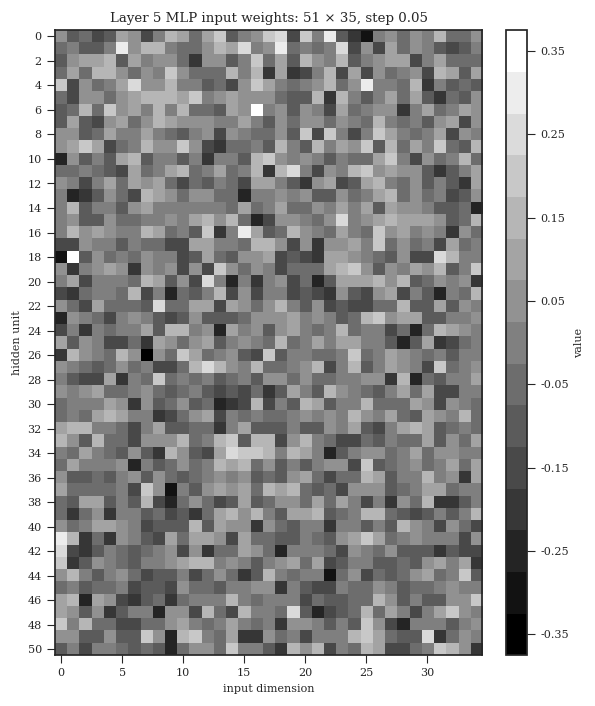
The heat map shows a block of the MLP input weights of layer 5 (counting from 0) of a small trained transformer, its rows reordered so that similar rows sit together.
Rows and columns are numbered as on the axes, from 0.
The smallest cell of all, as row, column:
26, 7
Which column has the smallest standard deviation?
3
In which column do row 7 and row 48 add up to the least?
28
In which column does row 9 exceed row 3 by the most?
25
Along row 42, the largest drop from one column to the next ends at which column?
1
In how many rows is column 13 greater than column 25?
17
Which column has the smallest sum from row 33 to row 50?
22
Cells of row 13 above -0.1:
26
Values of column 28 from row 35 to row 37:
0 0 -0.05
